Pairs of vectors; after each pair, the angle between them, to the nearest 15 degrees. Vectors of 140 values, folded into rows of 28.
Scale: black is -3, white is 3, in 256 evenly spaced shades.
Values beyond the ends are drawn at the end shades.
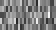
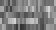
60 degrees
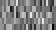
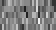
75 degrees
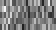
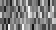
150 degrees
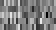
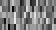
75 degrees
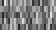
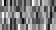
165 degrees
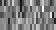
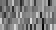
60 degrees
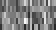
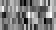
135 degrees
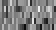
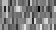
165 degrees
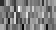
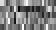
150 degrees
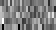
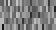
30 degrees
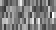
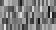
150 degrees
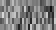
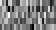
90 degrees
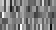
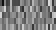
120 degrees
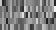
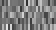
60 degrees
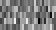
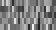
75 degrees
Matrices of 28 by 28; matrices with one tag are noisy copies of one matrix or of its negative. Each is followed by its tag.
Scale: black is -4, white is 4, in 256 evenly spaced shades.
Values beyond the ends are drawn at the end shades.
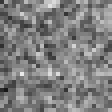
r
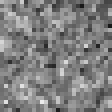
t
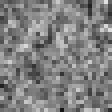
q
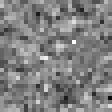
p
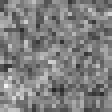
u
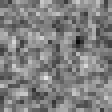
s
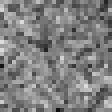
t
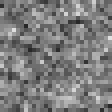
p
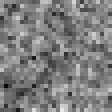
u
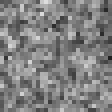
s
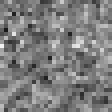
s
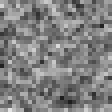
p
